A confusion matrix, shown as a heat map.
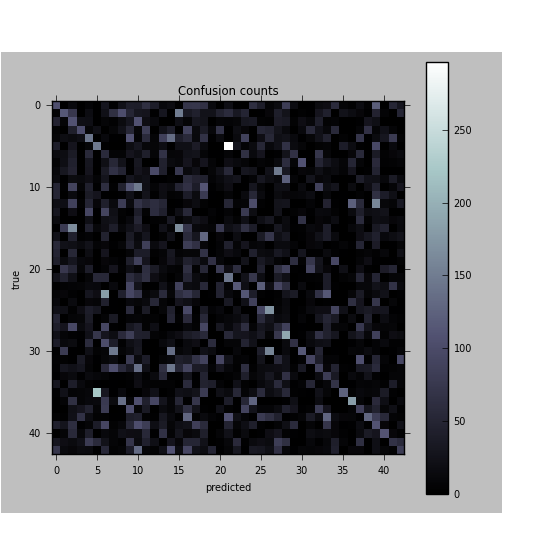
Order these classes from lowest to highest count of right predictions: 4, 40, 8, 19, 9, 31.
9, 8, 19, 31, 40, 4
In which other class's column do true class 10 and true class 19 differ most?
18
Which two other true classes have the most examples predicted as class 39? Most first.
12, 0
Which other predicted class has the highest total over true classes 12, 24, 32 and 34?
39
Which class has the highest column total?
16
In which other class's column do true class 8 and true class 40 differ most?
27
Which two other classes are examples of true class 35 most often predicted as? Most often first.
5, 18
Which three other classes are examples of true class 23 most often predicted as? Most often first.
6, 33, 9
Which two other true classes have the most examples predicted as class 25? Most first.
22, 38
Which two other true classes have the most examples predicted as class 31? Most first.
20, 19
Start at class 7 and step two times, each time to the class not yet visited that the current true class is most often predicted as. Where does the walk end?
26
